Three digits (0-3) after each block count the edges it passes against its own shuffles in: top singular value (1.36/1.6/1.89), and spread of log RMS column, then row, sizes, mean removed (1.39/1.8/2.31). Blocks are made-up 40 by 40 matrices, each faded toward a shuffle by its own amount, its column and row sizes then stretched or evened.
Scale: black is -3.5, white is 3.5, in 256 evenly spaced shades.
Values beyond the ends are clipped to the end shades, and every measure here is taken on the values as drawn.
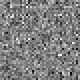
0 1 1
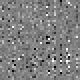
0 3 1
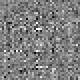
1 2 2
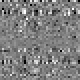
3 1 3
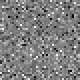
1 0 0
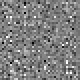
0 2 1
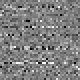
2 0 3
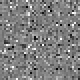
1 2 2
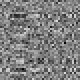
3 0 2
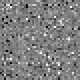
1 1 1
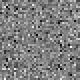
0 1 1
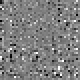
0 2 2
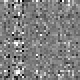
2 3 2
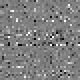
1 1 3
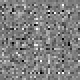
1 2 3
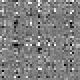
2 3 2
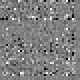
0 3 3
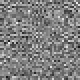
3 1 1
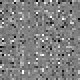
0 3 2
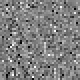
0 1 0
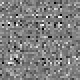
1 2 3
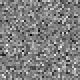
0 0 0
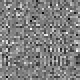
3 1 1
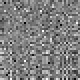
3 1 1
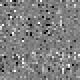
0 0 2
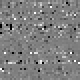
0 0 3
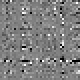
2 3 3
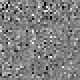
1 2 2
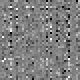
2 3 1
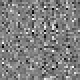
2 2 0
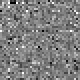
0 1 2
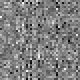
3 2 0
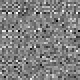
3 0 2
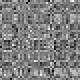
3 2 1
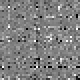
2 2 3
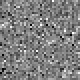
0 0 0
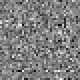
2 1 2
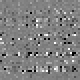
2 1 3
